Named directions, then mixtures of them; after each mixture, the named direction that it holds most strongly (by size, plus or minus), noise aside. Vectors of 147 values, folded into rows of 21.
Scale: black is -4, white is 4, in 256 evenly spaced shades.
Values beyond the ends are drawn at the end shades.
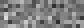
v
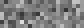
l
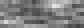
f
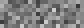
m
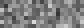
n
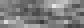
f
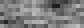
f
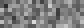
n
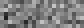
v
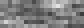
f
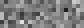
l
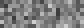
n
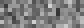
n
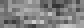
f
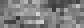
f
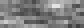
f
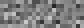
v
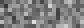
n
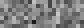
n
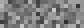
m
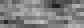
f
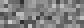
v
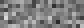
v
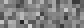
l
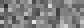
n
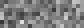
l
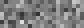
l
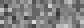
n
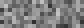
n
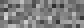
v
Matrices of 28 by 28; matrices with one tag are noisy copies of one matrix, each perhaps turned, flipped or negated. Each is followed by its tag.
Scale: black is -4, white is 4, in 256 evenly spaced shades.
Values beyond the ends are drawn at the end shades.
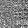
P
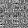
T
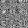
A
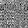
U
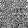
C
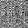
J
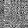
U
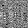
J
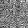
C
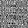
J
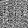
J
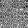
C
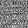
J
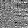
P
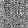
U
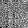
C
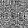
T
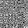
U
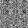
A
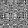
T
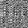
J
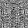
T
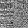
P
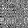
U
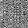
J
